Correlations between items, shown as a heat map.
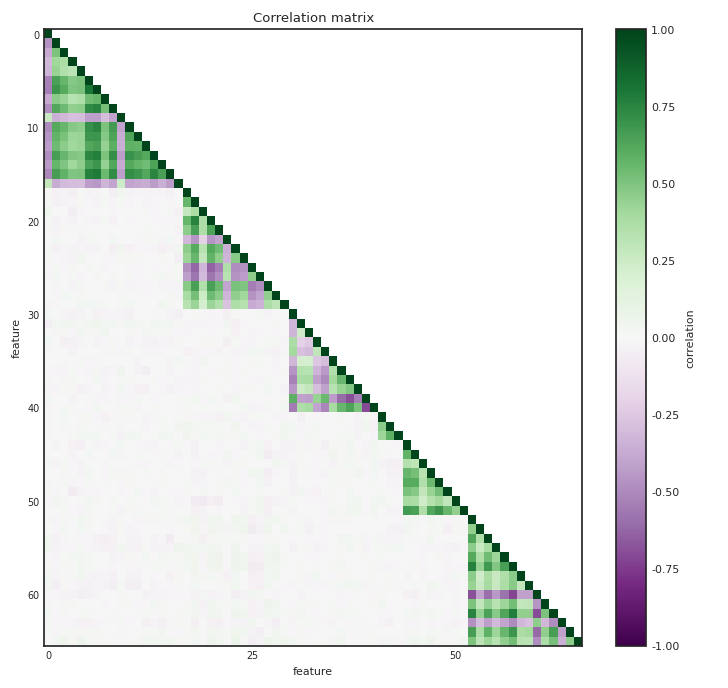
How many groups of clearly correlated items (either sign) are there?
6
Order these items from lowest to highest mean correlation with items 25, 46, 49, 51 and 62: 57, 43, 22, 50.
43, 22, 57, 50
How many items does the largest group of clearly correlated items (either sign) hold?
17
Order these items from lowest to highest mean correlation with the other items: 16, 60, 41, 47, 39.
60, 16, 39, 41, 47
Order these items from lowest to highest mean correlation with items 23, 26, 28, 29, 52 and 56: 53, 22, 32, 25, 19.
25, 22, 32, 19, 53
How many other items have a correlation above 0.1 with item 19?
9
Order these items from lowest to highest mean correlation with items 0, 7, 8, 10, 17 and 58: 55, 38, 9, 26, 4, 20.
9, 26, 38, 55, 20, 4
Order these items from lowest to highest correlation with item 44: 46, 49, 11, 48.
11, 46, 49, 48
